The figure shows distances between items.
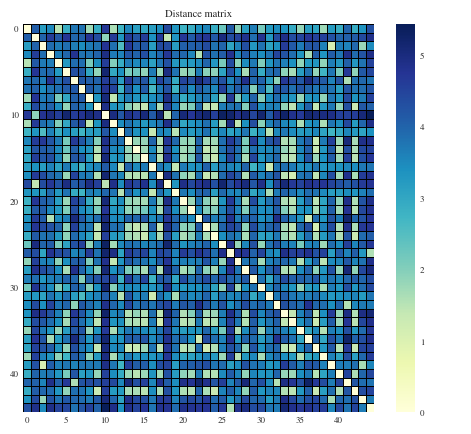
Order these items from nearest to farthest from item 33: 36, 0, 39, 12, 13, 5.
13, 5, 0, 12, 36, 39
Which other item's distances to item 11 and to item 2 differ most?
39
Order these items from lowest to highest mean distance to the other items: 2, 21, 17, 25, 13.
21, 17, 13, 25, 2
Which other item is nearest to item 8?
11
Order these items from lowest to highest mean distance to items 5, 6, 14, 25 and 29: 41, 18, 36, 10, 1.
41, 36, 1, 18, 10
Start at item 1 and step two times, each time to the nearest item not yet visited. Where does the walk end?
10
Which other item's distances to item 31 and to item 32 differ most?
16
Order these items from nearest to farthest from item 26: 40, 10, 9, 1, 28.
9, 40, 1, 28, 10
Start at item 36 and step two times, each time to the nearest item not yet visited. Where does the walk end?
3
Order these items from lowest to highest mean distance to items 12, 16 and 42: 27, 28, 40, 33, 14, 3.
40, 14, 33, 28, 27, 3
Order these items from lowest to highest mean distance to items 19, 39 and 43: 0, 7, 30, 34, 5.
0, 7, 30, 5, 34
